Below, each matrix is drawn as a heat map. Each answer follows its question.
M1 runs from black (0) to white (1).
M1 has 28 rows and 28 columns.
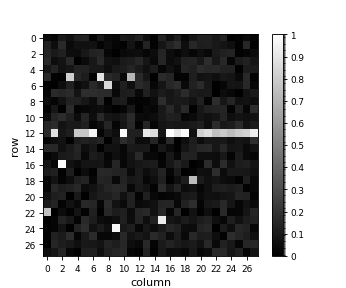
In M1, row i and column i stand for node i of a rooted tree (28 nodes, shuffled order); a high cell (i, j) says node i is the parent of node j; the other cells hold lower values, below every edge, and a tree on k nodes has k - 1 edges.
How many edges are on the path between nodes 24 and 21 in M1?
2
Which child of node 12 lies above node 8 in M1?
6
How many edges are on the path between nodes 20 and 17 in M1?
2
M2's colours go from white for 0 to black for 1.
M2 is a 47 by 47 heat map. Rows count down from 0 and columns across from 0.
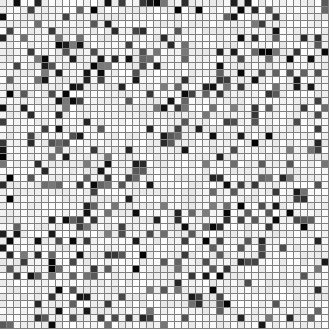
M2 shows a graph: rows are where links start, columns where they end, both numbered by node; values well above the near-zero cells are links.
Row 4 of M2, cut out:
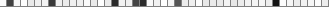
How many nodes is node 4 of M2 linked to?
7
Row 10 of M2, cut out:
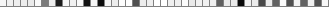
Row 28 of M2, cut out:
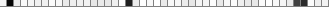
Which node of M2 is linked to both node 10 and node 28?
node 43
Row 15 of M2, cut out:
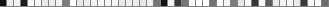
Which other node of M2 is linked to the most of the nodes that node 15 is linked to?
node 7
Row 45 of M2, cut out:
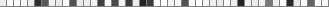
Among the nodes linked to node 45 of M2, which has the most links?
node 26
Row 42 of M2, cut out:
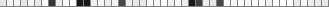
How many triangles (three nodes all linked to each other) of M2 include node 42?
4
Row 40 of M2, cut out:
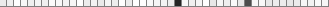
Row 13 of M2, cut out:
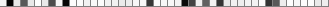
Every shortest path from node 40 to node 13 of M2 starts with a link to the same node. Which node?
node 25
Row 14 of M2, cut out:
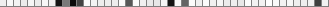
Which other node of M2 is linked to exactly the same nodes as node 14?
node 6
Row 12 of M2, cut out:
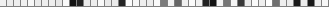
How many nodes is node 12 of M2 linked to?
12
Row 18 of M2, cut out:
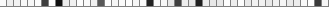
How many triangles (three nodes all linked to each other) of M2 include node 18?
6
